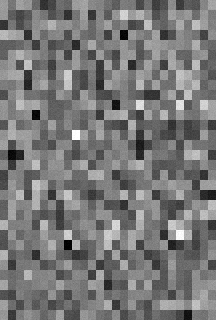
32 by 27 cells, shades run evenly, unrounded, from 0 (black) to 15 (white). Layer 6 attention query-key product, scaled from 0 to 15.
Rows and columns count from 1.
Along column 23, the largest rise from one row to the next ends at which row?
11
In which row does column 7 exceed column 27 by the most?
13
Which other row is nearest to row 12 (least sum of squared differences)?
5
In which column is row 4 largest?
1
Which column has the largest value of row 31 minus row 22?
22
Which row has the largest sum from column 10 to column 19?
24
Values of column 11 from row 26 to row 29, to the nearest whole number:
4 6 8 7
